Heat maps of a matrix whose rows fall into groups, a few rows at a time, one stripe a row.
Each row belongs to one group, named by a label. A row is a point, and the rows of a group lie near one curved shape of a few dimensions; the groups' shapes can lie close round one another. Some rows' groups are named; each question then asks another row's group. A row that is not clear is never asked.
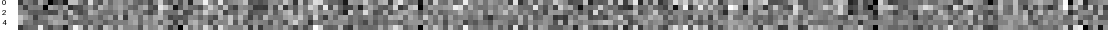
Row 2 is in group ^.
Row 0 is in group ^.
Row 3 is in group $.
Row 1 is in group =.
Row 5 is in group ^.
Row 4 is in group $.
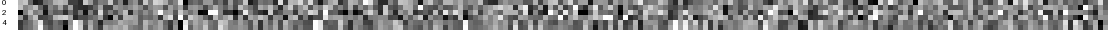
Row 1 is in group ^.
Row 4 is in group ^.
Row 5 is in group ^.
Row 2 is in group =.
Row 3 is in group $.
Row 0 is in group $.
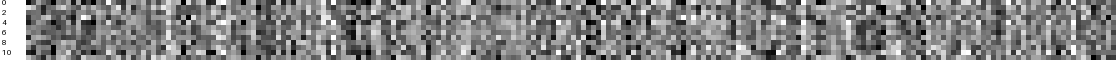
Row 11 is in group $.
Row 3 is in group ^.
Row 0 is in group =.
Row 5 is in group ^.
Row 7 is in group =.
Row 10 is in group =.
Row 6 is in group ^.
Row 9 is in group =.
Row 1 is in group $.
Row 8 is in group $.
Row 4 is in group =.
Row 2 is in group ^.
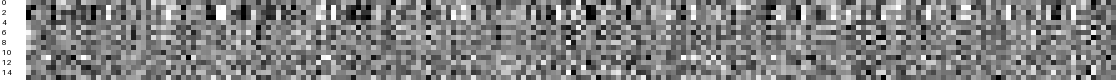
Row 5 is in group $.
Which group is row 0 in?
$
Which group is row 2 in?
=
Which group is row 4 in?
^
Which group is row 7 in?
$
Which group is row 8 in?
$
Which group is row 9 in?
$
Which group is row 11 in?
^
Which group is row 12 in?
=
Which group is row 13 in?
^
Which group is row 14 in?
$
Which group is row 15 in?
^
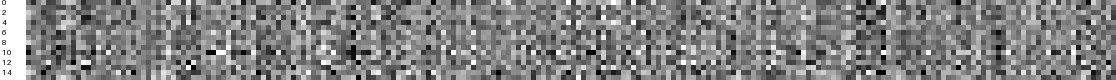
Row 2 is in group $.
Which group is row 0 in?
$
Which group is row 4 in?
$
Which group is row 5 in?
$
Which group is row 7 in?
^
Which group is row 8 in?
$
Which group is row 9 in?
^
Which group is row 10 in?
=
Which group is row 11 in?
^
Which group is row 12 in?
^
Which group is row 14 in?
$
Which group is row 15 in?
$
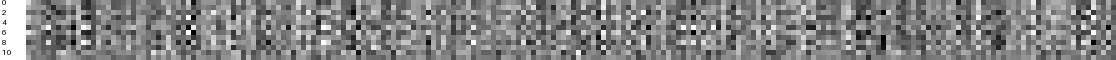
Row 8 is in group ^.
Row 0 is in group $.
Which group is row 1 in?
^
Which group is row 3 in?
$
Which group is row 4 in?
$
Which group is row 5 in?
^
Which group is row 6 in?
$
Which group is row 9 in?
^
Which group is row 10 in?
$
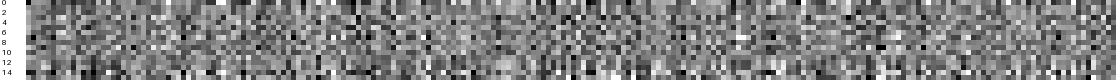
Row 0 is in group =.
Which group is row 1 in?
^
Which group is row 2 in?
^
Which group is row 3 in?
$
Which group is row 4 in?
$
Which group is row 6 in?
$
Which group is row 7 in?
=
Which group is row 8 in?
=
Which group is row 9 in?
$
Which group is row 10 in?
=
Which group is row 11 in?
$
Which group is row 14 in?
=
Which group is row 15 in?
$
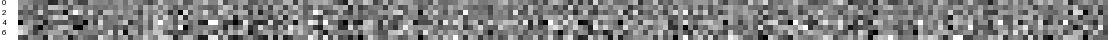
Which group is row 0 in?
^
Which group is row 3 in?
$
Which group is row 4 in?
=
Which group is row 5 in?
$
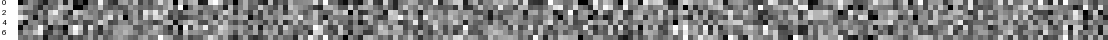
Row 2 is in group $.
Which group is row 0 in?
=
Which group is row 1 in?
$
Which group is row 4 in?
=
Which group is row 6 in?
^
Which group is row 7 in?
=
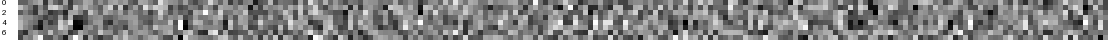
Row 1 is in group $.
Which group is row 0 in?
=
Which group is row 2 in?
^
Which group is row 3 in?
^
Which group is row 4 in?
$
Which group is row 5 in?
$
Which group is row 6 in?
=
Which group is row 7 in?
^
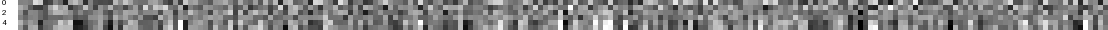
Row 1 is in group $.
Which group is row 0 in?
^
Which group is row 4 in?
$
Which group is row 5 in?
$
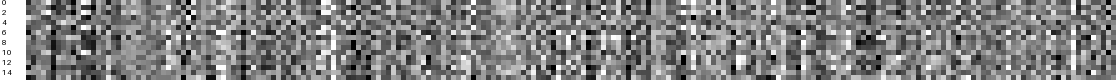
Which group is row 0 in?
^
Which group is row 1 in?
=
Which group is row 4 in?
$
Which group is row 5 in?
^
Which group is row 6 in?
=
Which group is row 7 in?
$
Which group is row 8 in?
=
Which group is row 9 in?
=
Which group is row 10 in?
^
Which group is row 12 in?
=
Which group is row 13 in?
=
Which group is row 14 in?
^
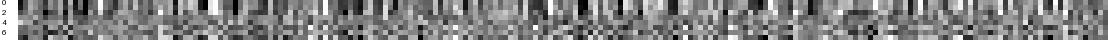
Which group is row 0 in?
=
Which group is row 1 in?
=
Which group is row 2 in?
=
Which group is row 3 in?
^
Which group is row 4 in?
$
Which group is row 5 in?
=
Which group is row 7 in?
=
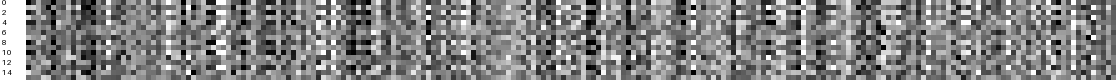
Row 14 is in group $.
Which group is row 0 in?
=
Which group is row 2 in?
=
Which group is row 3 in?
^
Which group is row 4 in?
=
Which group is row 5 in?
=
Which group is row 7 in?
^
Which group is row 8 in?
=
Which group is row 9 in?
^
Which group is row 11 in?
$
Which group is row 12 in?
^
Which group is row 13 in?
=
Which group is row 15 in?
^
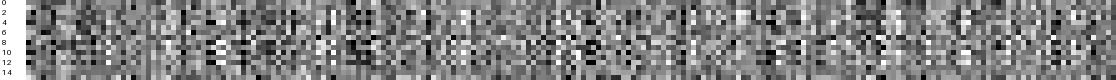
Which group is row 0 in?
^
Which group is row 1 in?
$
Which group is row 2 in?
=
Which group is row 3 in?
=
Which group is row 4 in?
=
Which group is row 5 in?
$
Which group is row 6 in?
$
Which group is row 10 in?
=
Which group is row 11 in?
$
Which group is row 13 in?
$
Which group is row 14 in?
$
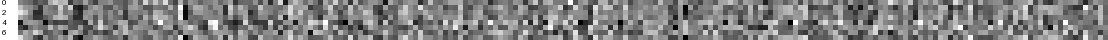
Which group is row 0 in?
$
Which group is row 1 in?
$
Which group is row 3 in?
$
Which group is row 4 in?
=
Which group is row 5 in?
=
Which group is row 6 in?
^
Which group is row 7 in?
$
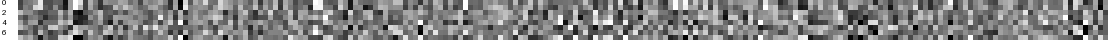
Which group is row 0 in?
^
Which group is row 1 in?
^
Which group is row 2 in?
^
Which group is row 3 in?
=
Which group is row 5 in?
$
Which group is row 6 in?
^
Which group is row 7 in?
$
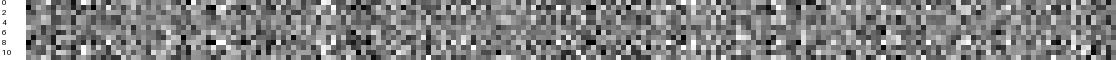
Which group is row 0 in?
^
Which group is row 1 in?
=
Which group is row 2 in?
=
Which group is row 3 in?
^
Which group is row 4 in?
^
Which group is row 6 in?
^
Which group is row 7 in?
=
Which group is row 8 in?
=
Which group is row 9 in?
^
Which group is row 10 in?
$
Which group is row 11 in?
^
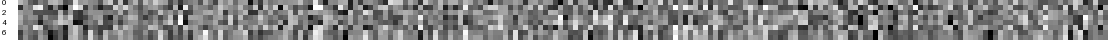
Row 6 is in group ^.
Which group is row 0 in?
$
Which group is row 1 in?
^
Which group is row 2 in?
^
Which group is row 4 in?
$
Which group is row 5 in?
^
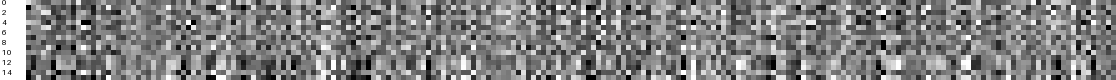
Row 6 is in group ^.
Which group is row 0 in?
$
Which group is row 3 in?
^
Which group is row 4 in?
$
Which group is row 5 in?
^
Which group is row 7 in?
=
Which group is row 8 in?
^
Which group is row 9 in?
^
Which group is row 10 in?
^
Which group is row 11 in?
=
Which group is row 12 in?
=
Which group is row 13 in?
=
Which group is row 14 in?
^
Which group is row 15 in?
=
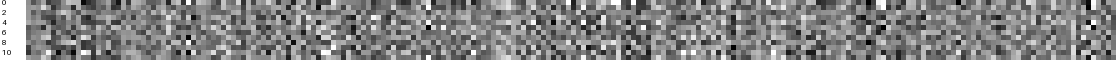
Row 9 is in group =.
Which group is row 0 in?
$
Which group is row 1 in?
^
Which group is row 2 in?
$
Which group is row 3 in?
^
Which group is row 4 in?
^
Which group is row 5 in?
^
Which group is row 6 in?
=
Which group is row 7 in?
^
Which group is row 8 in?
$
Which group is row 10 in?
^
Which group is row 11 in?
^
